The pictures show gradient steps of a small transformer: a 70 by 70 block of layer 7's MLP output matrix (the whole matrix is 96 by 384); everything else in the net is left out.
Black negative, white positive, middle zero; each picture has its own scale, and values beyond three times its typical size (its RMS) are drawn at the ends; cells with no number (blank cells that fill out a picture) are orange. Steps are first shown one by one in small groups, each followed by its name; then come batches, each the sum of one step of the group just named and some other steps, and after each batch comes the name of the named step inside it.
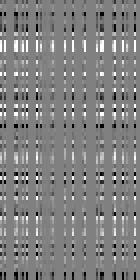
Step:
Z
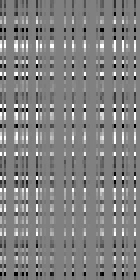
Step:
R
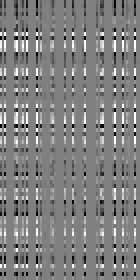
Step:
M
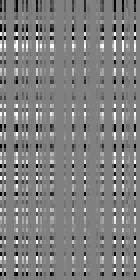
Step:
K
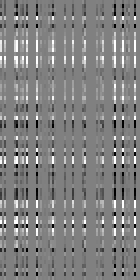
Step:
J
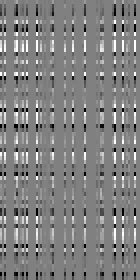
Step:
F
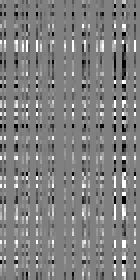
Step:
Z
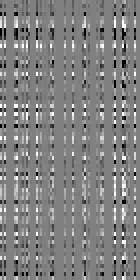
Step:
R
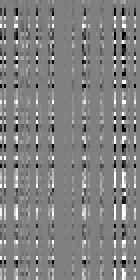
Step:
K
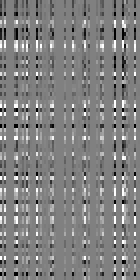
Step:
R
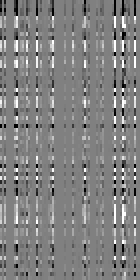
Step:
J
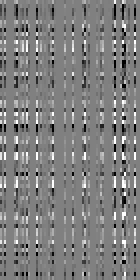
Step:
F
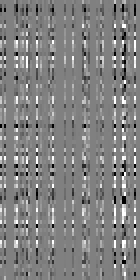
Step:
J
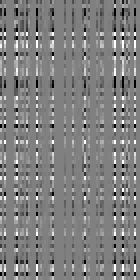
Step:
M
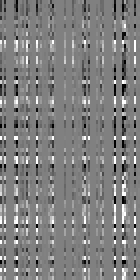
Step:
J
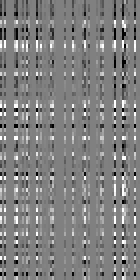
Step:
R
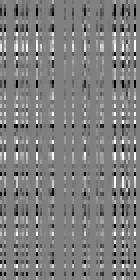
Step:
F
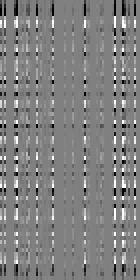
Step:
F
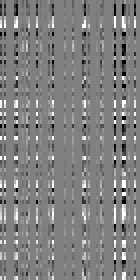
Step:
M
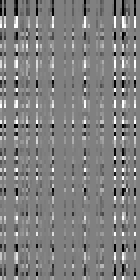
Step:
M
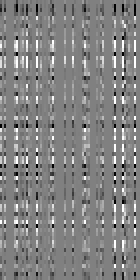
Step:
J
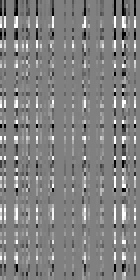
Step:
R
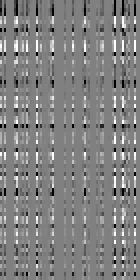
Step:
F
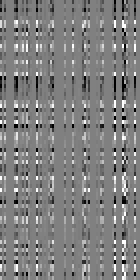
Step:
F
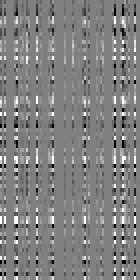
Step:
J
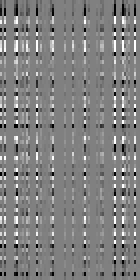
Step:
F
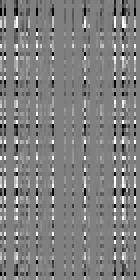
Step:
K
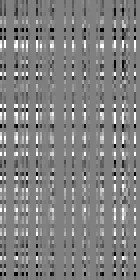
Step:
R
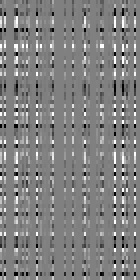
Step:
R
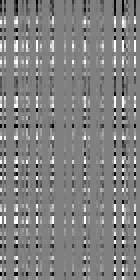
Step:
J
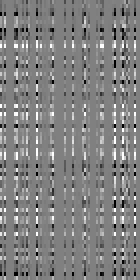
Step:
R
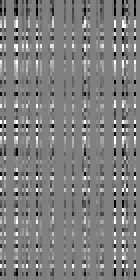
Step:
M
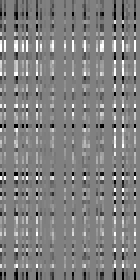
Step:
Z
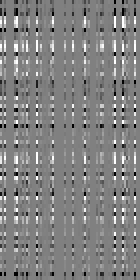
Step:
Z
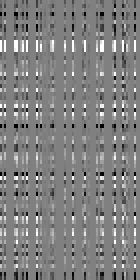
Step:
Z
